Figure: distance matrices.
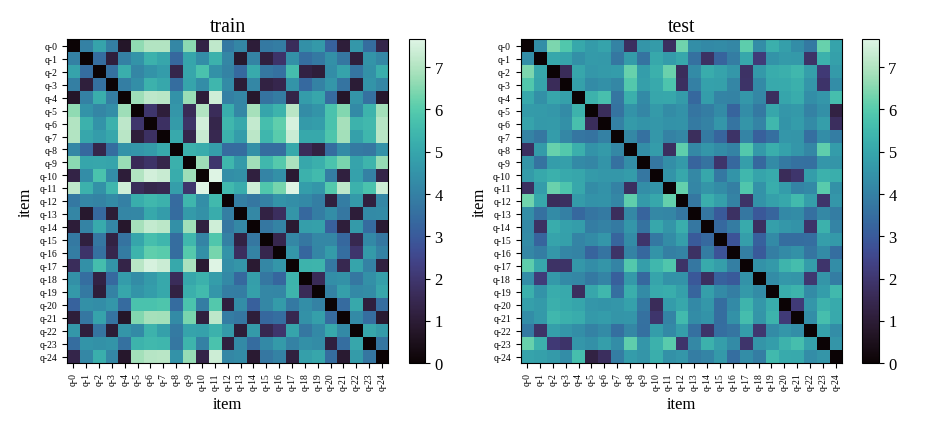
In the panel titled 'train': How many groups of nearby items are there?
5
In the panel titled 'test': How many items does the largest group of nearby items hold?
5
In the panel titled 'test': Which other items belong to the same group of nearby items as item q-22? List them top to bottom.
q-1, q-14, q-18
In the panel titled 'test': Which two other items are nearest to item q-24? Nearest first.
q-5, q-6
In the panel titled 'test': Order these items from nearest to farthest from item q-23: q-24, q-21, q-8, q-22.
q-24, q-22, q-21, q-8
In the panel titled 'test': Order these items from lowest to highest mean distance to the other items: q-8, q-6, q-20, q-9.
q-9, q-6, q-20, q-8
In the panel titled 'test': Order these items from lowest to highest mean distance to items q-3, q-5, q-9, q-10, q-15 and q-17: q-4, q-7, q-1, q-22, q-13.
q-13, q-7, q-22, q-1, q-4
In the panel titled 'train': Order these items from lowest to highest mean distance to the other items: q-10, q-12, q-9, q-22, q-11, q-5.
q-22, q-12, q-10, q-5, q-9, q-11
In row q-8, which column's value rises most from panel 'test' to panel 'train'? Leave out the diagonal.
q-11
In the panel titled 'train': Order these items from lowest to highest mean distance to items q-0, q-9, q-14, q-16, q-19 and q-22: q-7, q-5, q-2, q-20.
q-2, q-20, q-5, q-7
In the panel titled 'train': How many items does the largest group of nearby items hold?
7
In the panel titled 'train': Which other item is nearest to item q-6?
q-11
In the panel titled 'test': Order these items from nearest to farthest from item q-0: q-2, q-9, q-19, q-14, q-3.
q-14, q-9, q-19, q-3, q-2
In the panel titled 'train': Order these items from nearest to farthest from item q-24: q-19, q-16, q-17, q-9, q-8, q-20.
q-17, q-20, q-16, q-8, q-19, q-9
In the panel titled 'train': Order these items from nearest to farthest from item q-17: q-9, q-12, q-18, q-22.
q-12, q-22, q-18, q-9
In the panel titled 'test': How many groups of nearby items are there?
8
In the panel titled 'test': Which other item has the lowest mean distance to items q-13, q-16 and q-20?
q-7
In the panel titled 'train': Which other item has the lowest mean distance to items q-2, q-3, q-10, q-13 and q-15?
q-1
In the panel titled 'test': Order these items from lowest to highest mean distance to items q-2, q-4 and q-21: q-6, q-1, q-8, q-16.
q-16, q-1, q-6, q-8
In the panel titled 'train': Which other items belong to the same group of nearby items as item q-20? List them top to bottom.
q-12, q-23
